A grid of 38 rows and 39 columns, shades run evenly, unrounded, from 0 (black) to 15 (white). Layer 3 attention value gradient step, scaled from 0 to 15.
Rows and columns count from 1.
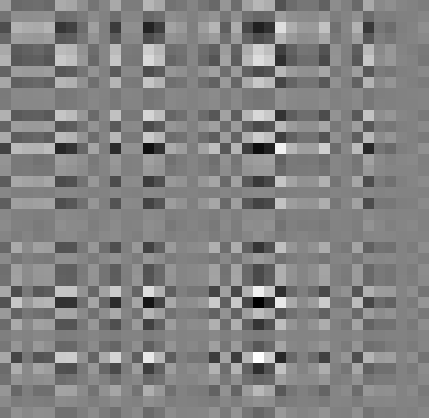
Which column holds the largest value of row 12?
26
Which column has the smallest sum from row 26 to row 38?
24
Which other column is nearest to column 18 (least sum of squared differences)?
37
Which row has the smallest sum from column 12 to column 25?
14
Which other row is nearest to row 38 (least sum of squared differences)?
35
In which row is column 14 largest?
33
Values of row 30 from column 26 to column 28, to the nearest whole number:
11 9 8
